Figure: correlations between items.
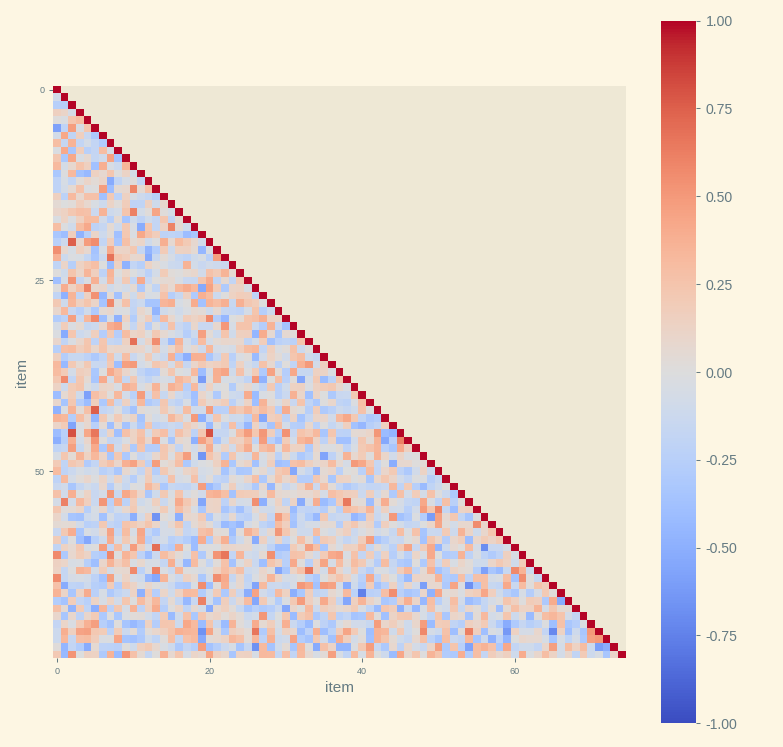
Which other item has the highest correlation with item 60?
13
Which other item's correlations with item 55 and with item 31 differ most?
50
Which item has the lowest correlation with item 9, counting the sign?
23
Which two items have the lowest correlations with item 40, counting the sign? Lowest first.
66, 4
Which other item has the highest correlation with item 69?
27
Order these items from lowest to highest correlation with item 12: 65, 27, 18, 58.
58, 27, 65, 18
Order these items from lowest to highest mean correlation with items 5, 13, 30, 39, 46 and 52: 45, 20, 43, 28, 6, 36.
43, 28, 6, 36, 20, 45
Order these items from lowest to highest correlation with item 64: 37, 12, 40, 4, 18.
12, 40, 4, 18, 37
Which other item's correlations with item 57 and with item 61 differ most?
22
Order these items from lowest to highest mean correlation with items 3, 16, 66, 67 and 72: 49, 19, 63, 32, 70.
19, 32, 49, 70, 63
